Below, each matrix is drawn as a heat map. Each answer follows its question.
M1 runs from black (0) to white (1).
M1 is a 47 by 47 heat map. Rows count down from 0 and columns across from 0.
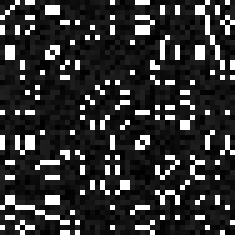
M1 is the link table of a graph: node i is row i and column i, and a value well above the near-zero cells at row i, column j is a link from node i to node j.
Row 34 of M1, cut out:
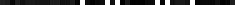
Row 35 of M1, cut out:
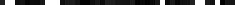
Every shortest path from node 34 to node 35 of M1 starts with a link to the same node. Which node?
node 33
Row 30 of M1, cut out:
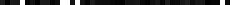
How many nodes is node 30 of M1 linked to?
6
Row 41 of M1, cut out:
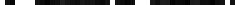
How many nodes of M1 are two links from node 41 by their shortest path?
7
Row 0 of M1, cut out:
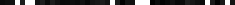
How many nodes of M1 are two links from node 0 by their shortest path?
2
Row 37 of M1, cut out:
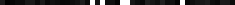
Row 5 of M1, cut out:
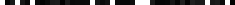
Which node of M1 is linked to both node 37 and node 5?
node 18
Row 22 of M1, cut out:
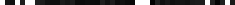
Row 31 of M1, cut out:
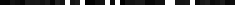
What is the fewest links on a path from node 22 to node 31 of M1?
4
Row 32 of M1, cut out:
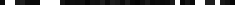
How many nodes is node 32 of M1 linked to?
10
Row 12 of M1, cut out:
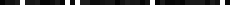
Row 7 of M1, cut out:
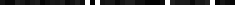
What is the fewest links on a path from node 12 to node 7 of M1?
4
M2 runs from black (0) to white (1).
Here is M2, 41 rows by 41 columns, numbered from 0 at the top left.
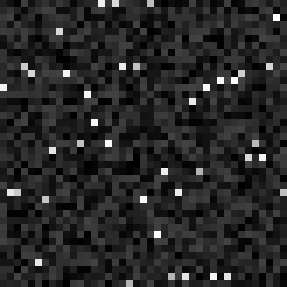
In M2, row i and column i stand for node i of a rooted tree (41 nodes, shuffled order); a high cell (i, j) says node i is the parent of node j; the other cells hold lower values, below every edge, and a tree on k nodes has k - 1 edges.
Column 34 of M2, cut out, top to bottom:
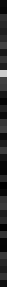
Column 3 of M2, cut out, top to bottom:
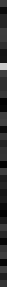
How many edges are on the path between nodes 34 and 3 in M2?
3
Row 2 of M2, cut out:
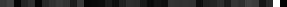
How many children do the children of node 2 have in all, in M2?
4
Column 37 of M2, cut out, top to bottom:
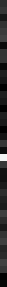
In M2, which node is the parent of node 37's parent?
33
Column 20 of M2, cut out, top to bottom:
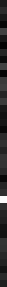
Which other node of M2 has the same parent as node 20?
6
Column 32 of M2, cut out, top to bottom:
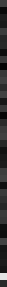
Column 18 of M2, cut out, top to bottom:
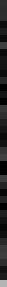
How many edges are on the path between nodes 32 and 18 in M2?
5
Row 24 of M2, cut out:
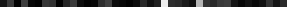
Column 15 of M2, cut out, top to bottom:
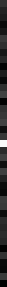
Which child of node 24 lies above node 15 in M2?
28
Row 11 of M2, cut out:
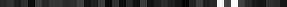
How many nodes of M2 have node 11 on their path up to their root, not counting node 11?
6
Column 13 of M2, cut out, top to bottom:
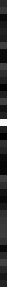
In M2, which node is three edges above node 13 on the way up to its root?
10
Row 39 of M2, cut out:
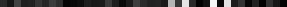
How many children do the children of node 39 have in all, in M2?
2
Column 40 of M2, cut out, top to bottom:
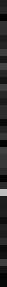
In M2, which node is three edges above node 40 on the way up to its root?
0
